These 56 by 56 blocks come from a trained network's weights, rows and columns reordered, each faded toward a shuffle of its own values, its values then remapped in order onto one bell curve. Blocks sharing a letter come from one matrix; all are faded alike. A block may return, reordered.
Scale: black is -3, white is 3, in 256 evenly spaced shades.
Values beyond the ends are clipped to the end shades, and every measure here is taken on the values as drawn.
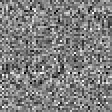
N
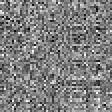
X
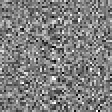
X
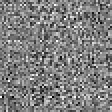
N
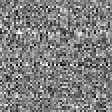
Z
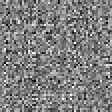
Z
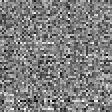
Z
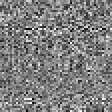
Z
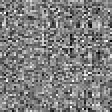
Z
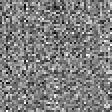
Z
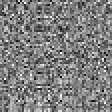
X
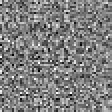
X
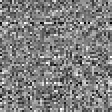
Z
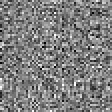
X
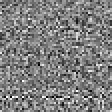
Z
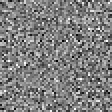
N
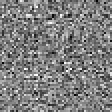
N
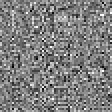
X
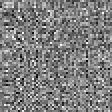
X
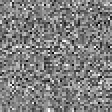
N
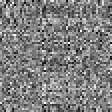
X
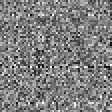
Z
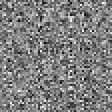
X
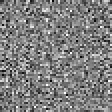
Z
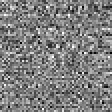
N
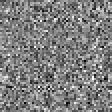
N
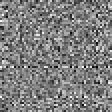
Z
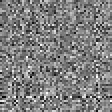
Z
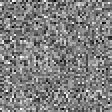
N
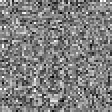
Z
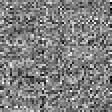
Z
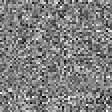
N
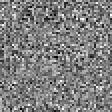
N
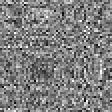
X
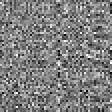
X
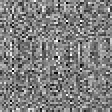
X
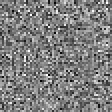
Z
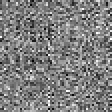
X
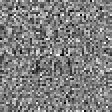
N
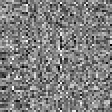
X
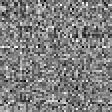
N
